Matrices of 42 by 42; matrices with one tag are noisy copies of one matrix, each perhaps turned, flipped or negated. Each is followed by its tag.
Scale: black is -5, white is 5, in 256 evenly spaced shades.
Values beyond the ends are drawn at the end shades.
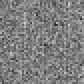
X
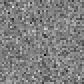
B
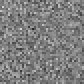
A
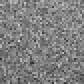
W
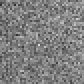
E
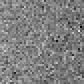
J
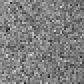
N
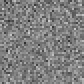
A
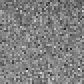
E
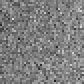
W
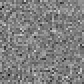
A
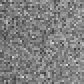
J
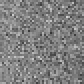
N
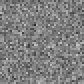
B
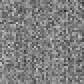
X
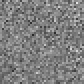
A
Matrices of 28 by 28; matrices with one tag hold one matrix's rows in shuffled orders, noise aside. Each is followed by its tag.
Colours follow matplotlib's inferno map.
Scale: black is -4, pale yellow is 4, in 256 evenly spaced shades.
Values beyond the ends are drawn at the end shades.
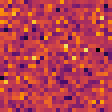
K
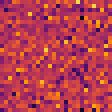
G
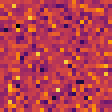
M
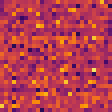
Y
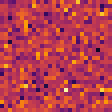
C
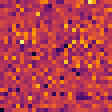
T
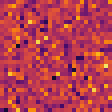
M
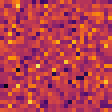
M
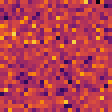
K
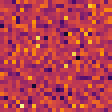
T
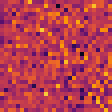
G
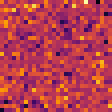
K
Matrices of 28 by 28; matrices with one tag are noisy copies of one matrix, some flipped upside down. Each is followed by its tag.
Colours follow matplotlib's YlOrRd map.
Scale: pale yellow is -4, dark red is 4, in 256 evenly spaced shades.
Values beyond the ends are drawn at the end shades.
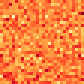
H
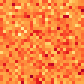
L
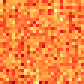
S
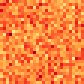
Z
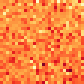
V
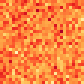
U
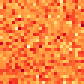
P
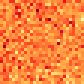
U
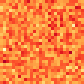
Z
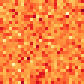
L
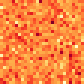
S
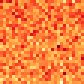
P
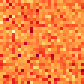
H
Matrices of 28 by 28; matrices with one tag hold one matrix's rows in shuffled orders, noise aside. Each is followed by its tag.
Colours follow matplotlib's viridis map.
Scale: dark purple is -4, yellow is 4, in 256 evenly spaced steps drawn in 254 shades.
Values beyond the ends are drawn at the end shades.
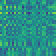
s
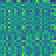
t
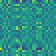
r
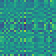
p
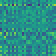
s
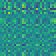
t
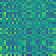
s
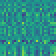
t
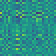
r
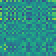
s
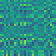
p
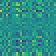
r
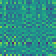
s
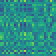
p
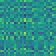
p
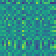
t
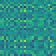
p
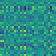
p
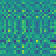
t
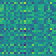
p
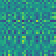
t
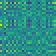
s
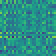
s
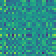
s
